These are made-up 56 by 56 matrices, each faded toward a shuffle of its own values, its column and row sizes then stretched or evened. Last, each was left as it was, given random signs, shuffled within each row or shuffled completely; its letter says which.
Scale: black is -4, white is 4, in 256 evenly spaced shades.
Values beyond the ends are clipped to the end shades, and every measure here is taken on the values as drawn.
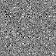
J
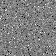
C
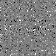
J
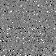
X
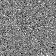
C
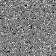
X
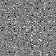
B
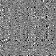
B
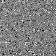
X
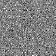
J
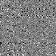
B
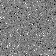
C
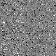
J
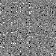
B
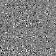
J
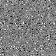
X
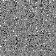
J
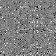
B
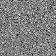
X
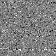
X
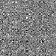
B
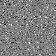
X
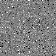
J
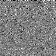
X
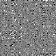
B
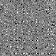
B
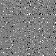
B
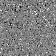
X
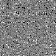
B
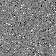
C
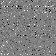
X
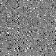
B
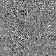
J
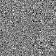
J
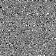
X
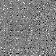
B
